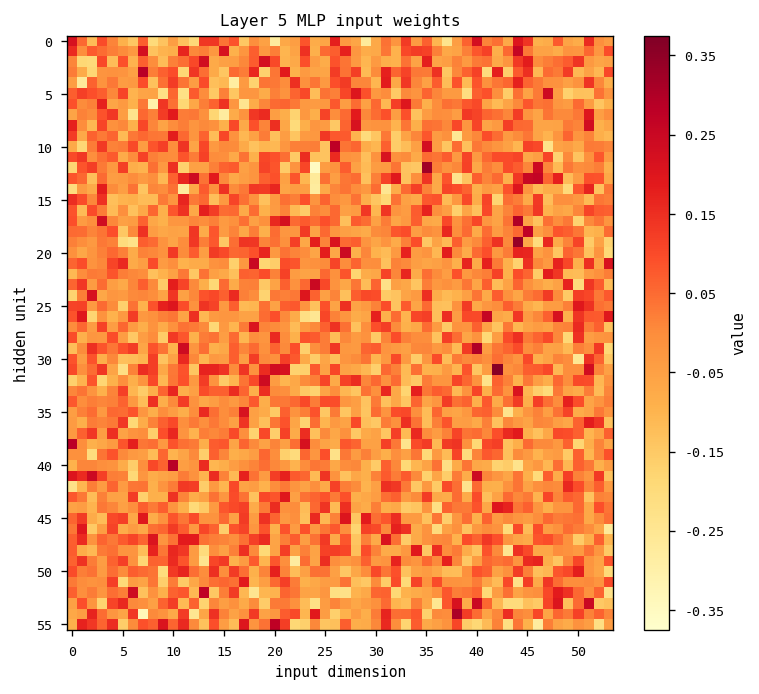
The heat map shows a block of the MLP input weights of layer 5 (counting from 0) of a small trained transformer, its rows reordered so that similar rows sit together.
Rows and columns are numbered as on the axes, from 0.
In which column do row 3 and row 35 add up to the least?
43
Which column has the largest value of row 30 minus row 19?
51
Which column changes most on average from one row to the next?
44
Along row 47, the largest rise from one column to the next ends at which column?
31
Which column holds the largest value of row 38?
0
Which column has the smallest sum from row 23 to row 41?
33
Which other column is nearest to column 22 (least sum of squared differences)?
52
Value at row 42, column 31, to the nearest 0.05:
0.15
